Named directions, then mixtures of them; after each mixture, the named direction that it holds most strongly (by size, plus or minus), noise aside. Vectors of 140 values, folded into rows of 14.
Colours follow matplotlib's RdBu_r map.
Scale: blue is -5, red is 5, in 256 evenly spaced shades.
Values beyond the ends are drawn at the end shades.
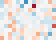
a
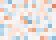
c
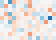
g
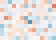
c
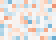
c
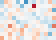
a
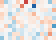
a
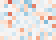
g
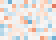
c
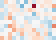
a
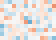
c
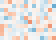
c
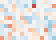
c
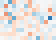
g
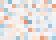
c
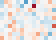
a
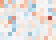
g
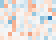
g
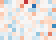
a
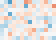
c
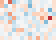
g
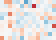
a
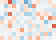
g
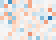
g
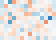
g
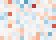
a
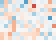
a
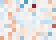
a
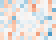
a
